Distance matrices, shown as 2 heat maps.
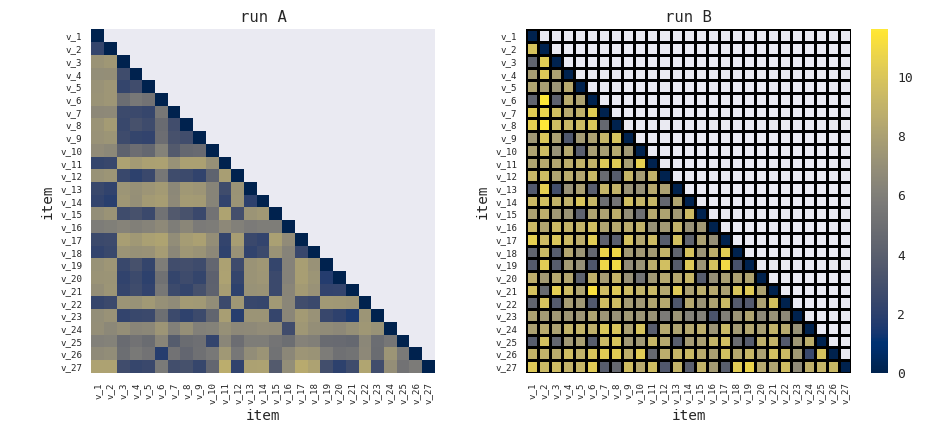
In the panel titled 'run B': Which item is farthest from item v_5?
v_14
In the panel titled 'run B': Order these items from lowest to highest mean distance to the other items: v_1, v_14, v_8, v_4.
v_1, v_14, v_4, v_8
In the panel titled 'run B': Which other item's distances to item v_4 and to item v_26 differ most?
v_24
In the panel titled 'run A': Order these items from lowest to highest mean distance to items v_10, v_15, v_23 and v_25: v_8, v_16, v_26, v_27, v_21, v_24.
v_21, v_8, v_27, v_26, v_16, v_24
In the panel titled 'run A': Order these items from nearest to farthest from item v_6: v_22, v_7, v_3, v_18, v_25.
v_3, v_7, v_25, v_22, v_18
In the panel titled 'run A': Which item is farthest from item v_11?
v_27
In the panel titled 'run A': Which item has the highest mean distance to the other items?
v_24
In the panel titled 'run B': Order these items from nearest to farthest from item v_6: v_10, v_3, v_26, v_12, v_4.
v_3, v_10, v_4, v_12, v_26
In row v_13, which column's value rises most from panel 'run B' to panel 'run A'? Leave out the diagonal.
v_3
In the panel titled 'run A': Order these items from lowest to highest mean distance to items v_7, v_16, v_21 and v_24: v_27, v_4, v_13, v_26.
v_4, v_27, v_26, v_13
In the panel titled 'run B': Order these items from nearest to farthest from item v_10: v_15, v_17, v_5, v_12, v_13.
v_5, v_15, v_13, v_12, v_17
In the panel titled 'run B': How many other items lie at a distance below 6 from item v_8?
5
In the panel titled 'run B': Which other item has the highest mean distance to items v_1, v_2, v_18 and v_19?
v_8
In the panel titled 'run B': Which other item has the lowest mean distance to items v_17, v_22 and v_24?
v_23
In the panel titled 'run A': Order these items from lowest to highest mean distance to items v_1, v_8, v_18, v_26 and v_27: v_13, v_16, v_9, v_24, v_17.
v_9, v_13, v_17, v_16, v_24
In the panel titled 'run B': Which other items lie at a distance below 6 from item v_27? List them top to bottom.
v_7, v_8, v_12, v_14, v_17
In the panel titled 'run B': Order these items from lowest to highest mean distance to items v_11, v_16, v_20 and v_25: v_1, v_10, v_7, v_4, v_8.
v_1, v_10, v_4, v_7, v_8
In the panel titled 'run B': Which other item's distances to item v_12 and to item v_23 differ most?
v_16
